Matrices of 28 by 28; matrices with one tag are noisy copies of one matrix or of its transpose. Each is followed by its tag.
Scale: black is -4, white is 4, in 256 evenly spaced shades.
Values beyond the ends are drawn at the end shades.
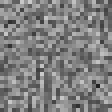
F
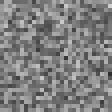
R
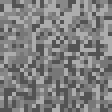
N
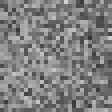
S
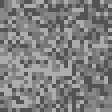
S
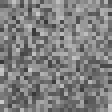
S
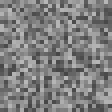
F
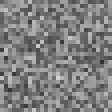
R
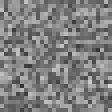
F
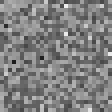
R
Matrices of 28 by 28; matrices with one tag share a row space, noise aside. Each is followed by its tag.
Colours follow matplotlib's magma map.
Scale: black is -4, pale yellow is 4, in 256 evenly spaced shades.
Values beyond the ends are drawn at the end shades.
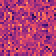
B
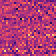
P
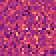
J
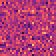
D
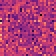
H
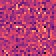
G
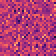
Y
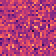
H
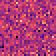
G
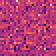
G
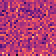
D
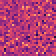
J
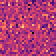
D
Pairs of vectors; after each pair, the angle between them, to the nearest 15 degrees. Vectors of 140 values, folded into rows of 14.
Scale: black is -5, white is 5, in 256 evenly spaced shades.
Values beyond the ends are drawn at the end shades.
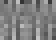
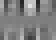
75 degrees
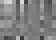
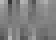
90 degrees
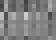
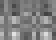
75 degrees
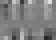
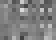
135 degrees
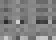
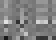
150 degrees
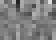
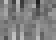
135 degrees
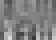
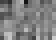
45 degrees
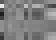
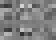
120 degrees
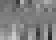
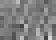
135 degrees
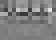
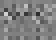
60 degrees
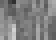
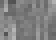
30 degrees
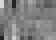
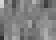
30 degrees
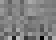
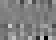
105 degrees
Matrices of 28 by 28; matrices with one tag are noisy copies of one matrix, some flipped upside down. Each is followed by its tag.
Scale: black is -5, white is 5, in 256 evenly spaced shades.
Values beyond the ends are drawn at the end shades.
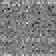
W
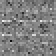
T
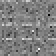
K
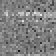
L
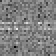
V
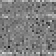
W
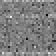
W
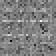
T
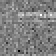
L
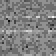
K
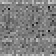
W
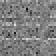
K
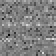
K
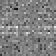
V
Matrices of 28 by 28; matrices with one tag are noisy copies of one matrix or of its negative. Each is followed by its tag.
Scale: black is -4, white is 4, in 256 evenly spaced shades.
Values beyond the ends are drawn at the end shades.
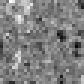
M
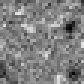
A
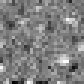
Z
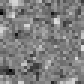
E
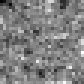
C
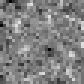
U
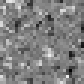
U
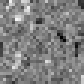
M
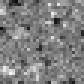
E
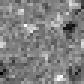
A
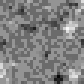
A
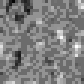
M
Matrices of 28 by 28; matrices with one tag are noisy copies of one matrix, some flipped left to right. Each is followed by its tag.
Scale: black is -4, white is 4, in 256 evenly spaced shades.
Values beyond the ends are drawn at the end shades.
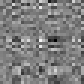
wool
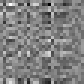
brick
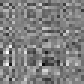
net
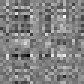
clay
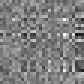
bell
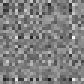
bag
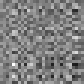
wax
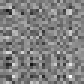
wax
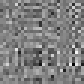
net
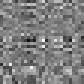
wool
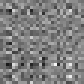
wax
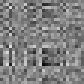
net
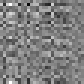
brick
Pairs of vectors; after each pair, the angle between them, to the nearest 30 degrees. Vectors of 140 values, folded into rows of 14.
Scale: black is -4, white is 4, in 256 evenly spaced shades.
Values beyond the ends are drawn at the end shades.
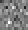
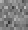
150 degrees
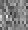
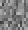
90 degrees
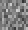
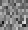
90 degrees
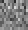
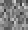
120 degrees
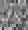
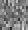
120 degrees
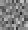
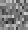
30 degrees
